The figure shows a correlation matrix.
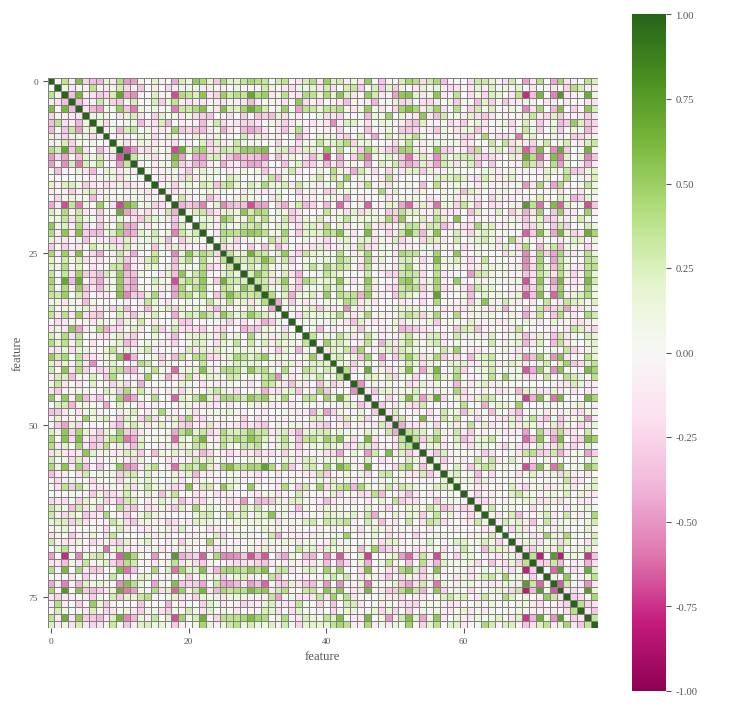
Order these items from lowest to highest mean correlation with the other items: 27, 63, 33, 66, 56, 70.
70, 33, 66, 63, 27, 56
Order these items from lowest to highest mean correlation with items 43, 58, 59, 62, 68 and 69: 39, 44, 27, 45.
44, 27, 45, 39
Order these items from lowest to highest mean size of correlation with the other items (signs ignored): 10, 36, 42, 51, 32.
32, 36, 51, 42, 10
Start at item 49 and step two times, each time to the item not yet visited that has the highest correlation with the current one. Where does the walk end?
5
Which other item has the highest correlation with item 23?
67
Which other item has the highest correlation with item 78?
74
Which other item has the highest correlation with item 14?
43
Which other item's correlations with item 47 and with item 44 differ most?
63
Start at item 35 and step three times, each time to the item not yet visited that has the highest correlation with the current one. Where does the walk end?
75
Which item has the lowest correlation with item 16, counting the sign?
60
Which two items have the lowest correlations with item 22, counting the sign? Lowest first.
69, 18
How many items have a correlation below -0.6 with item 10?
3
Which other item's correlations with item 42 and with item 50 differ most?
2
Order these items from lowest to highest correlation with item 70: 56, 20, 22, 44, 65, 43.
56, 22, 43, 65, 44, 20
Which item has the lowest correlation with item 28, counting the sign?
61
